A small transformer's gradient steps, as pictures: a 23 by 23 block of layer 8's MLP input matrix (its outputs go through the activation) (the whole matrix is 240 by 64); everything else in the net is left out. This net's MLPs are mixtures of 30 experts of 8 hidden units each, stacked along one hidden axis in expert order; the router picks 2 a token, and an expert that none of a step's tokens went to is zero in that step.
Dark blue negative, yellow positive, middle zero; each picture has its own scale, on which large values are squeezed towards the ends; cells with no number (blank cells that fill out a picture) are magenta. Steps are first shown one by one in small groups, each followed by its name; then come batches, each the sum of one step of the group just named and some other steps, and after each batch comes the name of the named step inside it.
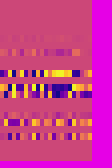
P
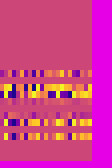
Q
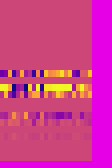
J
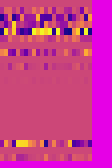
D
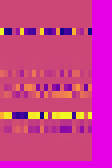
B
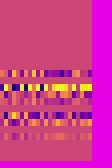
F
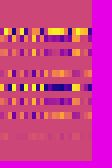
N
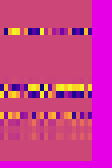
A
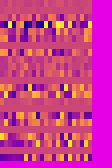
Q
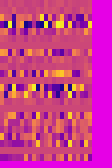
P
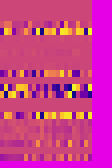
P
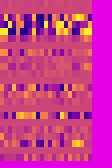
N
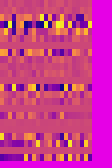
N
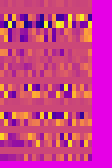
Q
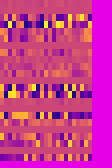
P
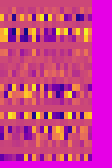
N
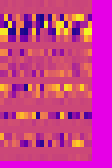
J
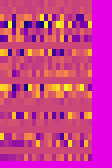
J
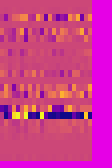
F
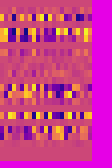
N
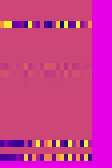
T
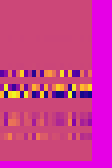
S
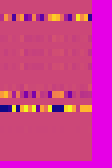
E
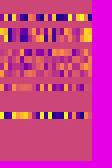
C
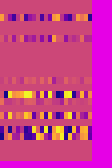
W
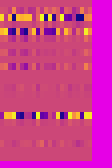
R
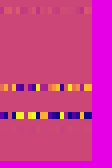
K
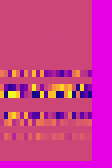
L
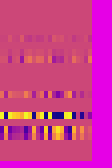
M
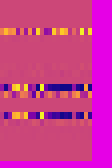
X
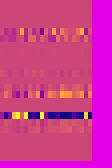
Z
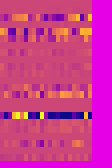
Z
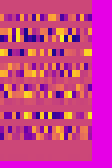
W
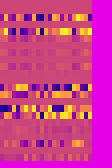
E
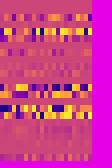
E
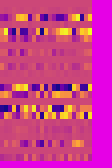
E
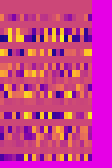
W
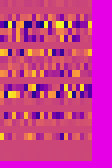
L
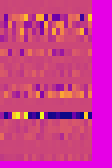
Z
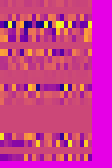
T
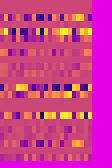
W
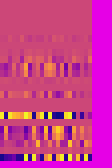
M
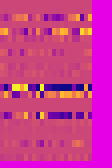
X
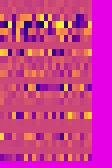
R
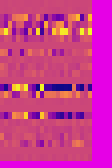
X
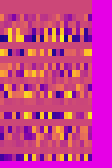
W
